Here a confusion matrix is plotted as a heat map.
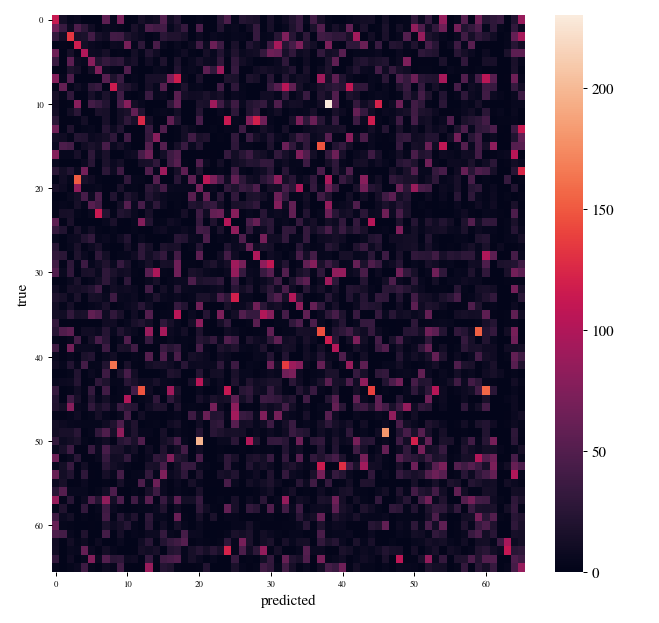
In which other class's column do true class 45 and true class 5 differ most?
10
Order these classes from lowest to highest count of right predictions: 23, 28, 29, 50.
23, 29, 28, 50
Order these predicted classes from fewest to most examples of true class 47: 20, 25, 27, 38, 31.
20, 27, 38, 31, 25
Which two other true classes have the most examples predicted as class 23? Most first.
6, 35
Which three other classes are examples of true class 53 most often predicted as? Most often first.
40, 37, 43
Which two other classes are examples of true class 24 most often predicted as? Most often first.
44, 12
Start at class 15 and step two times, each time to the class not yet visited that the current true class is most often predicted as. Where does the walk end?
59
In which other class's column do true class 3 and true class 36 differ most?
31
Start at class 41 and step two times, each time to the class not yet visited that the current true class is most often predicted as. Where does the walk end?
32
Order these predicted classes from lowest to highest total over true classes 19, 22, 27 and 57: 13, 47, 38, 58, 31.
47, 13, 58, 31, 38
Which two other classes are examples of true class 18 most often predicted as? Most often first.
65, 15
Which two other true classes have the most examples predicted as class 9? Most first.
49, 0
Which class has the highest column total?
64
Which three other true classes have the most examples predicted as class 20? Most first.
50, 43, 36
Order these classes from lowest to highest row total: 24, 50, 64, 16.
24, 16, 64, 50
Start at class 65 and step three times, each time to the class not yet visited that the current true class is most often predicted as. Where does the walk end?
54
